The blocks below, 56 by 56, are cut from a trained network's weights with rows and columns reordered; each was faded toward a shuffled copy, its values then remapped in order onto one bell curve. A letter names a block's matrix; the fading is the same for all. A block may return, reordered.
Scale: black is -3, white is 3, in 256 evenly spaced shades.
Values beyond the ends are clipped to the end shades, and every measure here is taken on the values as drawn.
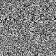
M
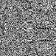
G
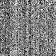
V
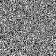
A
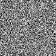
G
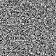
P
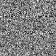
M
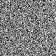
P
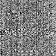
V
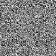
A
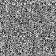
M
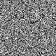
P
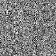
G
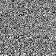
M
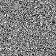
M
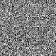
A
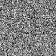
P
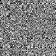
G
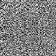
A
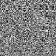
A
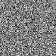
P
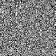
G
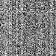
V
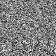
M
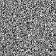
G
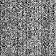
V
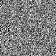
G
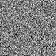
P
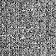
V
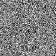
G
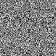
A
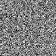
M
